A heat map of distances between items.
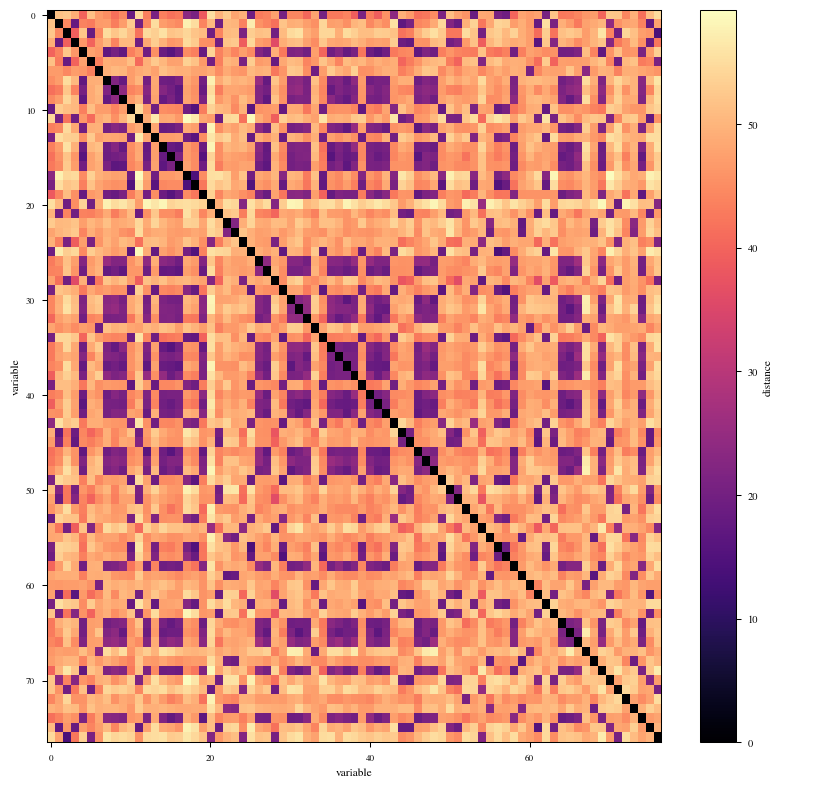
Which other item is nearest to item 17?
18
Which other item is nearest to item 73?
68
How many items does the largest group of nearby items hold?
30
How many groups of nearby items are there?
7
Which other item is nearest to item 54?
28
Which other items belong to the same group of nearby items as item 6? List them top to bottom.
33, 60, 67
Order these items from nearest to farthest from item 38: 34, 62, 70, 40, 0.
40, 0, 34, 62, 70
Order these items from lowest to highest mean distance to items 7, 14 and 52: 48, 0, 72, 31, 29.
48, 31, 72, 0, 29
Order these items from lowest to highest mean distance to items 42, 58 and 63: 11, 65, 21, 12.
12, 65, 21, 11
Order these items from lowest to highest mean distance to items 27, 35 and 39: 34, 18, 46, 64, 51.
46, 64, 34, 18, 51
